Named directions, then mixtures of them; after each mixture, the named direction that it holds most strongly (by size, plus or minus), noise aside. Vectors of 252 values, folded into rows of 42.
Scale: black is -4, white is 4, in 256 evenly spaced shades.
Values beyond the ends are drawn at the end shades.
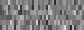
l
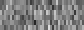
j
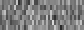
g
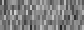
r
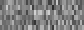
j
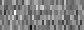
r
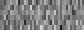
r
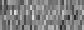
r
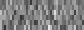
j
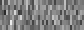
l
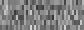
r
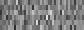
l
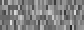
l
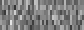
g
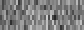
g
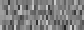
l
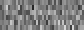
l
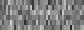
l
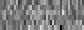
g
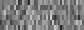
g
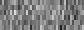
r
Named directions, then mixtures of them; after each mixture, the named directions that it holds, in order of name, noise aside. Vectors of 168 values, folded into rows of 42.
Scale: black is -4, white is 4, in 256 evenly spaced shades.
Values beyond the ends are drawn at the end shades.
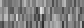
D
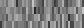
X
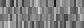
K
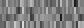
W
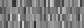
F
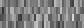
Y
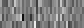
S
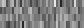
K, W.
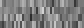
D, S, W.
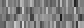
W.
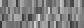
S, X, Y.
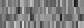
W.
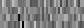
F, K, W.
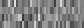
K, S, X.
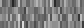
D, F, K.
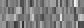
W.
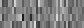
S.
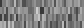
D, K.
